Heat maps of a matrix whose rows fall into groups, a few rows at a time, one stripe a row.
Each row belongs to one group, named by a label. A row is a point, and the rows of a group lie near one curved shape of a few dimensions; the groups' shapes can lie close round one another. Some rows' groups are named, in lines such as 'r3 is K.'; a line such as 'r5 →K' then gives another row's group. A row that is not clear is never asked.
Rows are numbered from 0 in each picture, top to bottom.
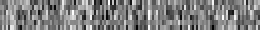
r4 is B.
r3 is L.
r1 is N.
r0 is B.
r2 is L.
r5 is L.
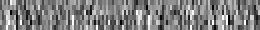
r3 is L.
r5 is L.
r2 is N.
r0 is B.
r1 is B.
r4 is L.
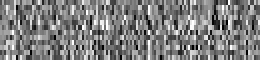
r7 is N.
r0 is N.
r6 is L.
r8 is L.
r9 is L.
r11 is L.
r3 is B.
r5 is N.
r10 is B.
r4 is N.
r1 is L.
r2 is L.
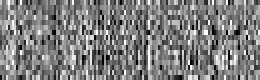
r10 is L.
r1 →N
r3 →N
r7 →B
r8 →B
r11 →L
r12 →L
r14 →B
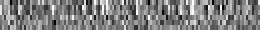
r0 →N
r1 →N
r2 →N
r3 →L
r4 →N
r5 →B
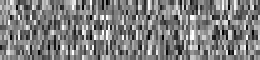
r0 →L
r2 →B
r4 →N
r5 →B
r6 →N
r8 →N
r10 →L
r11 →N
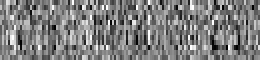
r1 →N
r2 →B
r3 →L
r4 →B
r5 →N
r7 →L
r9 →N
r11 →N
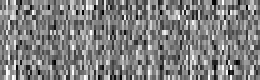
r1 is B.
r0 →L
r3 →B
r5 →N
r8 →B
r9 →L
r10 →N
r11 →N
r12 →N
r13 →L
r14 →L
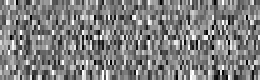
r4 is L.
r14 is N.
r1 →B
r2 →N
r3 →B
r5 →B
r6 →N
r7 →N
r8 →L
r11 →B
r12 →B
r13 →L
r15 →N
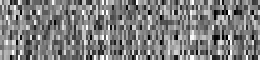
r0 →N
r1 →B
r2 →N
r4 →N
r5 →B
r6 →N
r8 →L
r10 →L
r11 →N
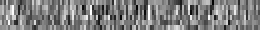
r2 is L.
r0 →B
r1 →L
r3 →L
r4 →N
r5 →B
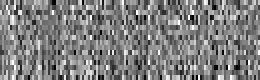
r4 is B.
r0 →N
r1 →L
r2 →N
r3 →L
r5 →N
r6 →B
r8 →N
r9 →B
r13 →N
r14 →B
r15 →L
